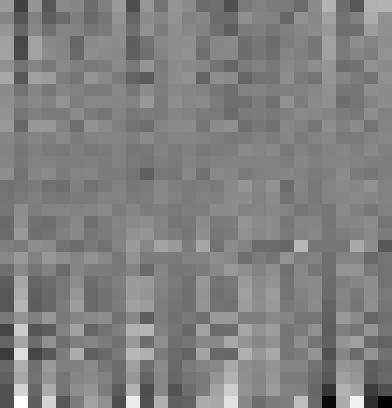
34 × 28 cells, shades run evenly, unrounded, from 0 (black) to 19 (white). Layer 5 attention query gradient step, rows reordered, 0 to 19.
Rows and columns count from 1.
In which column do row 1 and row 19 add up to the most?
27
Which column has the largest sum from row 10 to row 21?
22
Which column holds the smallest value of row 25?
1
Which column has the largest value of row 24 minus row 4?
2
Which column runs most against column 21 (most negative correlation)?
18
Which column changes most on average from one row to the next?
11
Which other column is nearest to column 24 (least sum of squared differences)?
28
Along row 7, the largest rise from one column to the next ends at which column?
3
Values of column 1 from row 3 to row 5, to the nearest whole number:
11 12 12
